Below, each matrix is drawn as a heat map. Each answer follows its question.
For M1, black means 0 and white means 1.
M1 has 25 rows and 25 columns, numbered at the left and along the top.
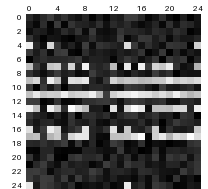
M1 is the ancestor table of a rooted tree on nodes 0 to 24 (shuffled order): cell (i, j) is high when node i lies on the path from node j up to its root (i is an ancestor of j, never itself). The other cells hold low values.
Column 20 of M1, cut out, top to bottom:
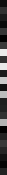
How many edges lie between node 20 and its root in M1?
5
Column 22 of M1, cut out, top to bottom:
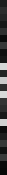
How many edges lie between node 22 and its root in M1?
4
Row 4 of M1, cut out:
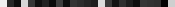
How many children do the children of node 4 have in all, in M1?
2
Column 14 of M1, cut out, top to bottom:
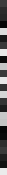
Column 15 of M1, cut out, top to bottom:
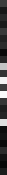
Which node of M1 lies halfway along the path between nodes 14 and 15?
16
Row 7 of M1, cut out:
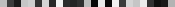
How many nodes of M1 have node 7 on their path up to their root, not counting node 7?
12
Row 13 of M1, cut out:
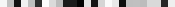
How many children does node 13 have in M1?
5
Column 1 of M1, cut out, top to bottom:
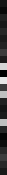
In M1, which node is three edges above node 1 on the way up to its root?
9
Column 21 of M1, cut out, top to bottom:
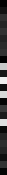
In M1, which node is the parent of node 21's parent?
17
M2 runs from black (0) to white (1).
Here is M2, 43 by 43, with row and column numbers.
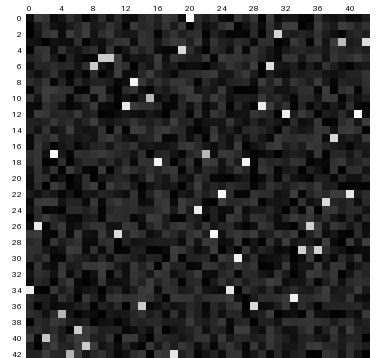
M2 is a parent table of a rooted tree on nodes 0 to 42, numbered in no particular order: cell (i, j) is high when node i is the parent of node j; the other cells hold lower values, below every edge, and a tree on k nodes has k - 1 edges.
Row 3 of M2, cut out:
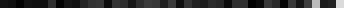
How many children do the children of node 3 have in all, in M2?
3
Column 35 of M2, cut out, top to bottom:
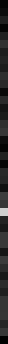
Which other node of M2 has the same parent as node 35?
1
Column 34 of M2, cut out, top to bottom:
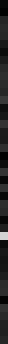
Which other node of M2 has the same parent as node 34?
36
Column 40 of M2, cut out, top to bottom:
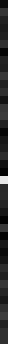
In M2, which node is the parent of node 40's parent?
17
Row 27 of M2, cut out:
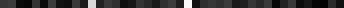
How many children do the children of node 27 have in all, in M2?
3
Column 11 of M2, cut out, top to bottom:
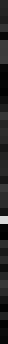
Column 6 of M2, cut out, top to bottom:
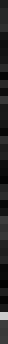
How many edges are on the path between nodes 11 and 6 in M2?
6
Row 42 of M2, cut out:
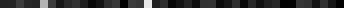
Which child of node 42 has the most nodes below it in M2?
18
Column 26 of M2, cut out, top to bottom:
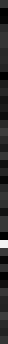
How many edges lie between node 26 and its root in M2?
5
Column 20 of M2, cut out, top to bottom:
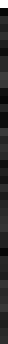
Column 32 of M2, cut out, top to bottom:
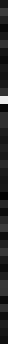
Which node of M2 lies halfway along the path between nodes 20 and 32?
29
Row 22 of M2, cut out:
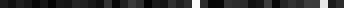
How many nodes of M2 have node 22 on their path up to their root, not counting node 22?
5
